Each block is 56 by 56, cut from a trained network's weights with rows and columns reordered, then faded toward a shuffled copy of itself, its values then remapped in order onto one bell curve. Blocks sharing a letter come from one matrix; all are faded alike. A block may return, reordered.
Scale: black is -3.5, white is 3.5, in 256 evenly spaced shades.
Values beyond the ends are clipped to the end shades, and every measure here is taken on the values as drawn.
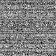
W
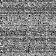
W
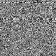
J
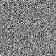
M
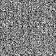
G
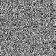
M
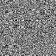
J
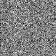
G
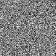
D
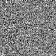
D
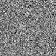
M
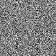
D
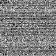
W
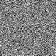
M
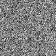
D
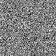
M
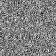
M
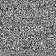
J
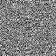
M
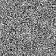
D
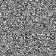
J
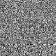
J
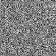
M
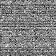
W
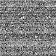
W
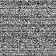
W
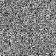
G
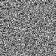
M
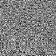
J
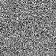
M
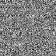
J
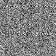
G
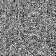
G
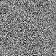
D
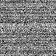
W
